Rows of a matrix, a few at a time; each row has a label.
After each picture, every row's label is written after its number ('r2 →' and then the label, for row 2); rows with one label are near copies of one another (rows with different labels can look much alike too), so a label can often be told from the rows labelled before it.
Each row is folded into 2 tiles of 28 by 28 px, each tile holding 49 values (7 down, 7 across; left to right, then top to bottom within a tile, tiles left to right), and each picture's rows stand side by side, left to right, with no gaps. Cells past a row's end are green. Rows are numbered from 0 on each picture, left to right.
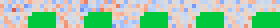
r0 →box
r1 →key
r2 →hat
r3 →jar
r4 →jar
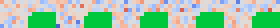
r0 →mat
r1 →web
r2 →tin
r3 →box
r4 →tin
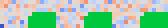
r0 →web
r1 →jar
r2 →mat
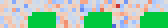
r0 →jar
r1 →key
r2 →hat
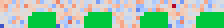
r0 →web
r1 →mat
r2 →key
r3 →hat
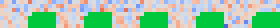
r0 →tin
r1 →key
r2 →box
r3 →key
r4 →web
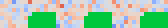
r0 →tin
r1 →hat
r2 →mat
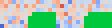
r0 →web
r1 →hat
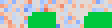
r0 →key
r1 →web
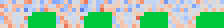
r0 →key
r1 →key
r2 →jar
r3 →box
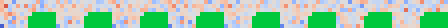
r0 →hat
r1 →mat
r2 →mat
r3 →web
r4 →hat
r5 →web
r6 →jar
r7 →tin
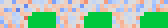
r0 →jar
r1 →jar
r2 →key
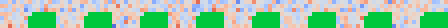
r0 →key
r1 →jar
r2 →mat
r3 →key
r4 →tin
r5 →box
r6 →jar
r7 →mat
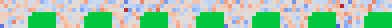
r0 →mat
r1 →key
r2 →tin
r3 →key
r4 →web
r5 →jar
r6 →hat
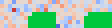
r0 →tin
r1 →mat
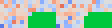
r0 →mat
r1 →hat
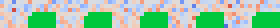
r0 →tin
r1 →box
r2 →tin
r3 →jar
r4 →hat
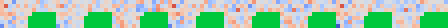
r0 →hat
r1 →hat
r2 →key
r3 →hat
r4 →box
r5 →box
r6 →hat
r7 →box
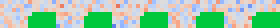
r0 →box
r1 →hat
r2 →hat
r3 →key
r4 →jar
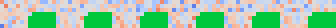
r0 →mat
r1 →jar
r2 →key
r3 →jar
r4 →jar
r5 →box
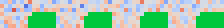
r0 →box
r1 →jar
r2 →tin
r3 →box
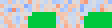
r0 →box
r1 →key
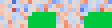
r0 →tin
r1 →key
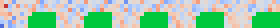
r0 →hat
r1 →tin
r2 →tin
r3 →key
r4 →key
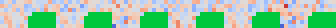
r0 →key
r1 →box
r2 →mat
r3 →key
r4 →key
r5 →hat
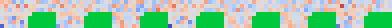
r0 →web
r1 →mat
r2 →key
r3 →web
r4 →box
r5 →key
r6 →hat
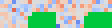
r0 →tin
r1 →web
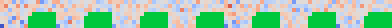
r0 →web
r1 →mat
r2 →web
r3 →box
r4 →hat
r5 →tin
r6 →web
